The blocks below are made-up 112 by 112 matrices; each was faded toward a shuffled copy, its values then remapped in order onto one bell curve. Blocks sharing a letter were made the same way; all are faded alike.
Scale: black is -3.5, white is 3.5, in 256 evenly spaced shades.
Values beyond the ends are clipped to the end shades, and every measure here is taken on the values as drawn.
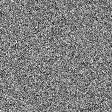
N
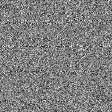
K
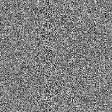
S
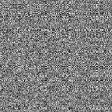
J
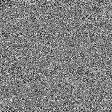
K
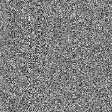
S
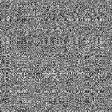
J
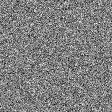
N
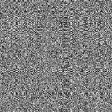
J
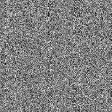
S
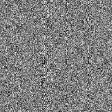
S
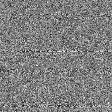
K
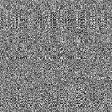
J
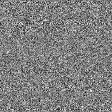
K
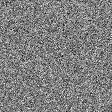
N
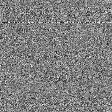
K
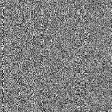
S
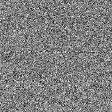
K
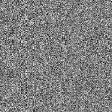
S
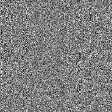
S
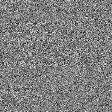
K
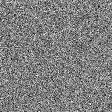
N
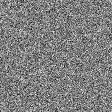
N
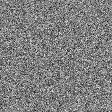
N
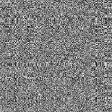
J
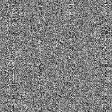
S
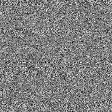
K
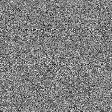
K
